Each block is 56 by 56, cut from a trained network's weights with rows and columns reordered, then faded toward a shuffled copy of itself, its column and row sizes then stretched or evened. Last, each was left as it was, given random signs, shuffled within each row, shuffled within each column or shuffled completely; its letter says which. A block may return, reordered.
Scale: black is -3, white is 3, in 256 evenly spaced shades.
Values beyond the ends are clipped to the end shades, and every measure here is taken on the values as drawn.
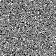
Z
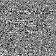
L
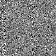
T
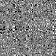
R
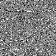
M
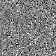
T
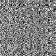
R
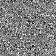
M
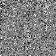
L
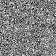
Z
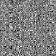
R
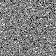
Z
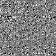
L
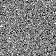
Z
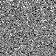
M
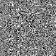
L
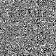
L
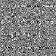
R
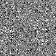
L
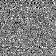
M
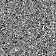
T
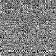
R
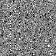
T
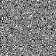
R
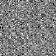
R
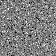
Z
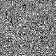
R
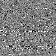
M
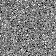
Z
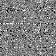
L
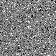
Z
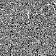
L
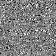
M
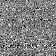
M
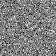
Z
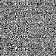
R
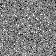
Z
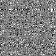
L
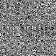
R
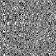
R
